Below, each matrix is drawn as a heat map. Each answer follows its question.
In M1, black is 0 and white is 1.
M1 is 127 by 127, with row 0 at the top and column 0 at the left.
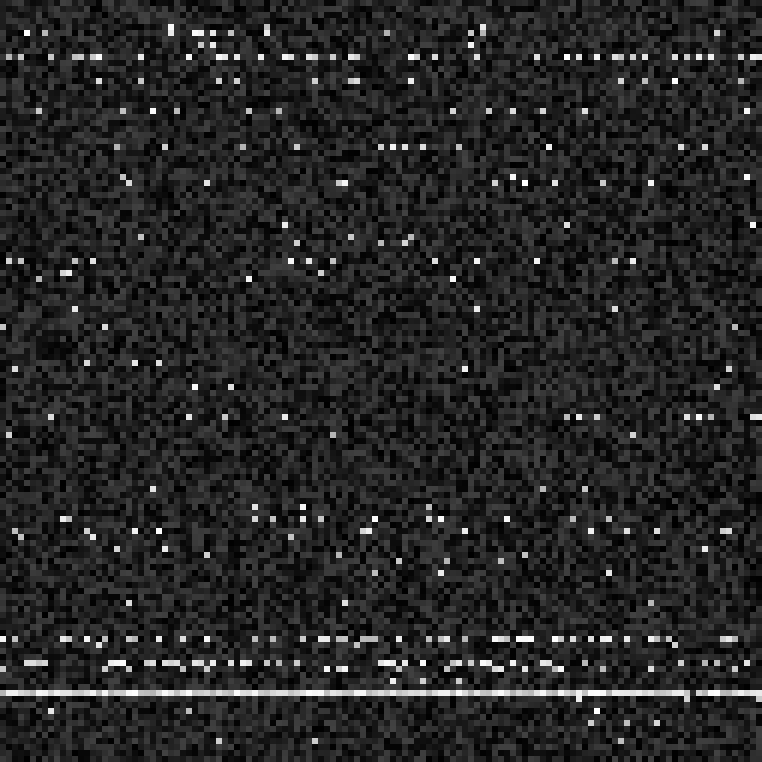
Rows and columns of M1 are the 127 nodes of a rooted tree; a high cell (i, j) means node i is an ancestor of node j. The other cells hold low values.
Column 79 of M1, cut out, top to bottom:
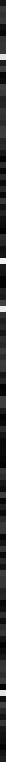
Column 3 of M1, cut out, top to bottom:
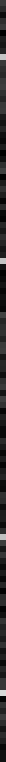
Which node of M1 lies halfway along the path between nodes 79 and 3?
43
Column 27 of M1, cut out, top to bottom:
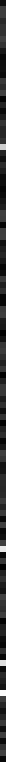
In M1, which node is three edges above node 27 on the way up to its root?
110
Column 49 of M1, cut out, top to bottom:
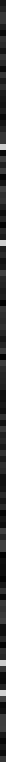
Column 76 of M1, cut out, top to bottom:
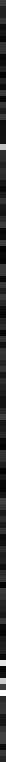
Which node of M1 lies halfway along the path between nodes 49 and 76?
24
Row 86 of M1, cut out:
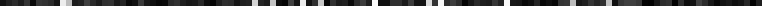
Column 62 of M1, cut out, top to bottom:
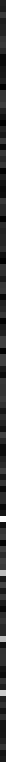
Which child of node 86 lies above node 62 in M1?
95
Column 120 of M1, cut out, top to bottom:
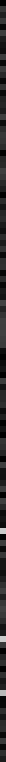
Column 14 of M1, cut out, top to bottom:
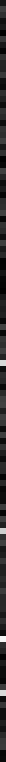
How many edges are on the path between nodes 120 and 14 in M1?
3
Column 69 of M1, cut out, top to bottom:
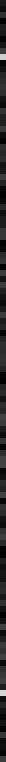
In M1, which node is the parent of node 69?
9
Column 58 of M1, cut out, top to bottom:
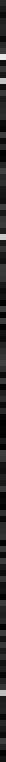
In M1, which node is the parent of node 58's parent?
13
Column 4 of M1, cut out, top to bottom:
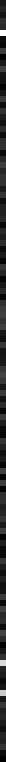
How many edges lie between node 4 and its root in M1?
3
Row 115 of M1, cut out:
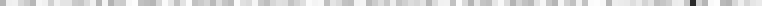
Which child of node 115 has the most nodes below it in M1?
106
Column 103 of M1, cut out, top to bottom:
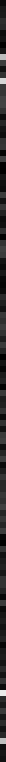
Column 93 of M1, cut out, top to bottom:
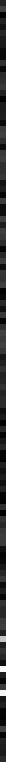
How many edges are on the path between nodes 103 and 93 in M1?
7
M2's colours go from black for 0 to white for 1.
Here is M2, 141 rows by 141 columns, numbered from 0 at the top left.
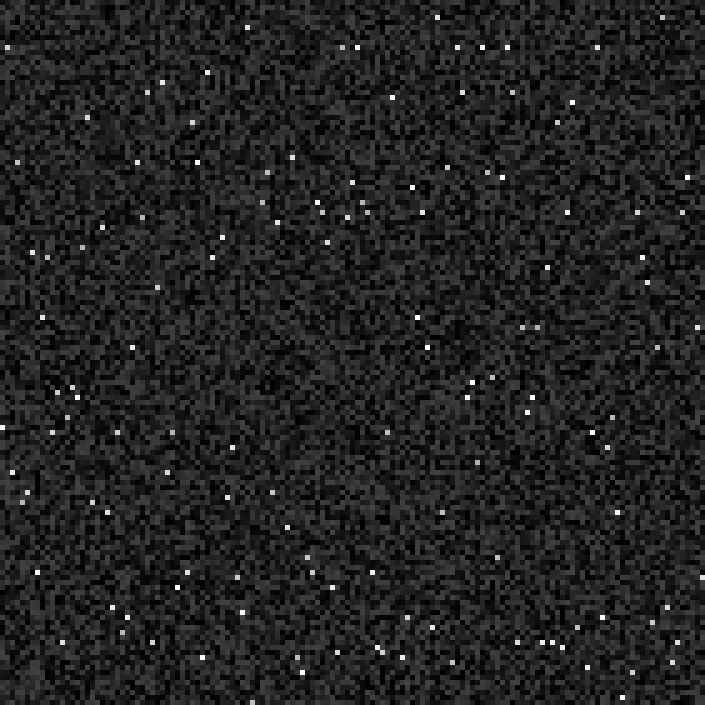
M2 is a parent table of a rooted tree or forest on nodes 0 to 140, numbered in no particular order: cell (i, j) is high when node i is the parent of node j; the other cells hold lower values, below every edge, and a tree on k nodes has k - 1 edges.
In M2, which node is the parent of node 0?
85
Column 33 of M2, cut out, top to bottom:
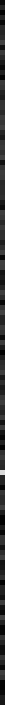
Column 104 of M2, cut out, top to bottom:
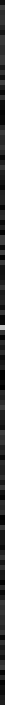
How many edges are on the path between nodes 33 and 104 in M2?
7
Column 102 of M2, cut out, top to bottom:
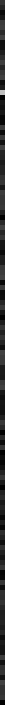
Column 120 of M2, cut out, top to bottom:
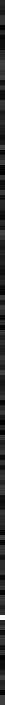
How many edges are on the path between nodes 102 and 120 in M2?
2
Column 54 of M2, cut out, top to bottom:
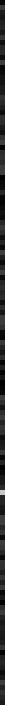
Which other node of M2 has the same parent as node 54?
5
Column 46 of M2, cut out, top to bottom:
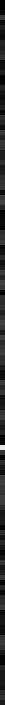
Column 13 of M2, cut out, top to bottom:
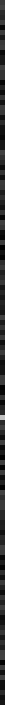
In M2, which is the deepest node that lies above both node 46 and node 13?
83
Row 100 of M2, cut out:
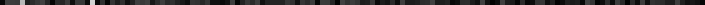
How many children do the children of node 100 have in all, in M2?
3
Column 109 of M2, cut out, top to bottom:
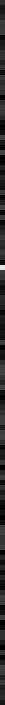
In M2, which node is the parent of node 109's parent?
34
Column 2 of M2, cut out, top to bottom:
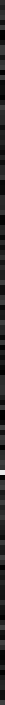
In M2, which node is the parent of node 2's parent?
76
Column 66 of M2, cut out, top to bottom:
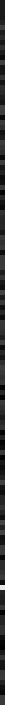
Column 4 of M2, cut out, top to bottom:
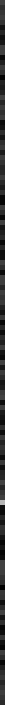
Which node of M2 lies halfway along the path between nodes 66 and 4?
35
